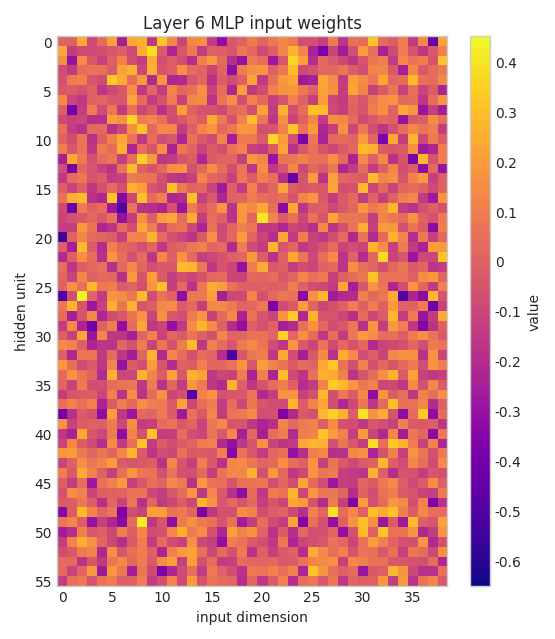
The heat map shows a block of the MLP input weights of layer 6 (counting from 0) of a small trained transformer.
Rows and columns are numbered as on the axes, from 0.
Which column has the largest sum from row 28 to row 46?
26
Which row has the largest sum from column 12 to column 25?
9
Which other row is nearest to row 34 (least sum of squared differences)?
52
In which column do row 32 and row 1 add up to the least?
17
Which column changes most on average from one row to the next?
1
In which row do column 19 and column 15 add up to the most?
8
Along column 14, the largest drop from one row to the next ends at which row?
48
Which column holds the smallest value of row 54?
10
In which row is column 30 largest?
38
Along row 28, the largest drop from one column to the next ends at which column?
24
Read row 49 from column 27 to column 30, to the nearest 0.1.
-0.3 0 0.2 0.3
